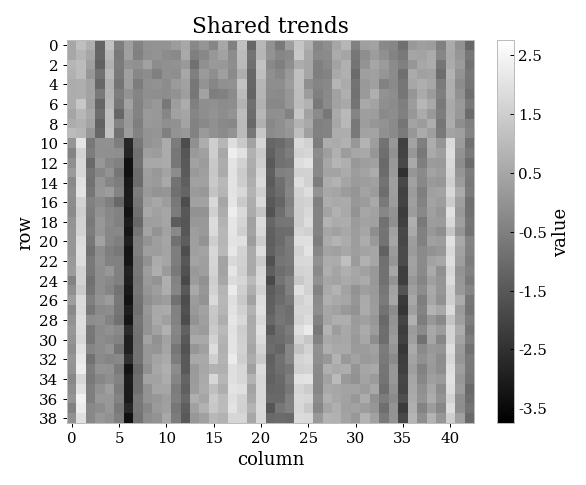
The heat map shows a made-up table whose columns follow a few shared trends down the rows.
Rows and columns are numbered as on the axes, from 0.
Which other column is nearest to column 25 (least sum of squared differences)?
40
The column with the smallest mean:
6
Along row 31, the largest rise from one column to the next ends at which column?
36
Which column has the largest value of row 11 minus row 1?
17
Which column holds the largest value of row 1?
24
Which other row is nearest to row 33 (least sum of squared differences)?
35
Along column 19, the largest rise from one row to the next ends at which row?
10
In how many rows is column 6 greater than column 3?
10
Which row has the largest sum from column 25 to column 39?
38
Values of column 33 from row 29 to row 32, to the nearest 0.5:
-1 -1 -0.5 -0.5
